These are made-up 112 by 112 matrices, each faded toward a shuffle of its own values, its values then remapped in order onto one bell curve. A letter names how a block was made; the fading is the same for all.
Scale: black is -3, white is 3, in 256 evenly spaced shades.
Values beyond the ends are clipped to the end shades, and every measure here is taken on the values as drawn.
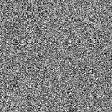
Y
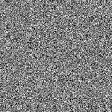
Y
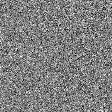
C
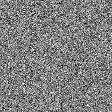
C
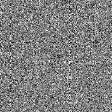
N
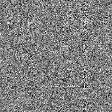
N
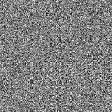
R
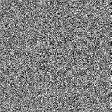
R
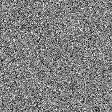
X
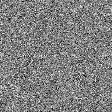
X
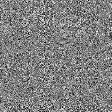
N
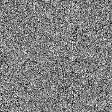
C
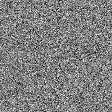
C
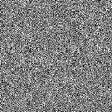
Y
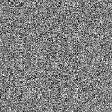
R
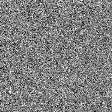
X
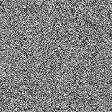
R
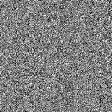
Y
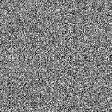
R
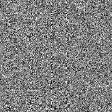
N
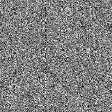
N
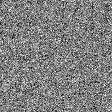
X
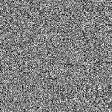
Y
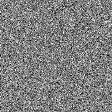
C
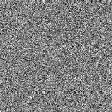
Y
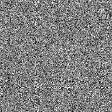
N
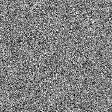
C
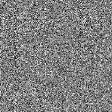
N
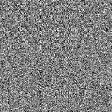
R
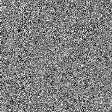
N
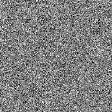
N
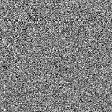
Y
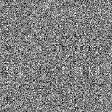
R
